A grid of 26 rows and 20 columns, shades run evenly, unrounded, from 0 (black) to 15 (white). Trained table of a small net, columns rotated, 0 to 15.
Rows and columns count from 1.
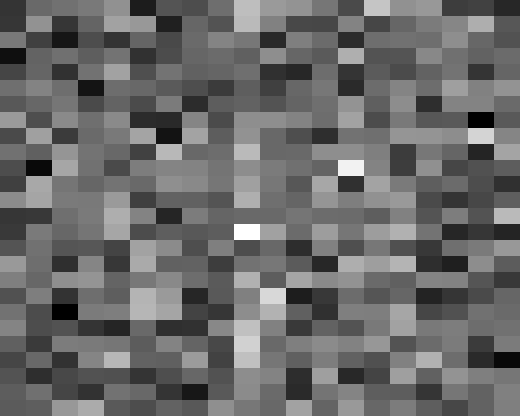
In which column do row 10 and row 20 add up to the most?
7
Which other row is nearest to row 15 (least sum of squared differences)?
1
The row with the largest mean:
18
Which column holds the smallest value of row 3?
3
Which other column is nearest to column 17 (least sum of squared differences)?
8
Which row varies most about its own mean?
15
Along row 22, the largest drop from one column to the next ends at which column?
11
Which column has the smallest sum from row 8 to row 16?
19
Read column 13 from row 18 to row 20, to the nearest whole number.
8 3 3
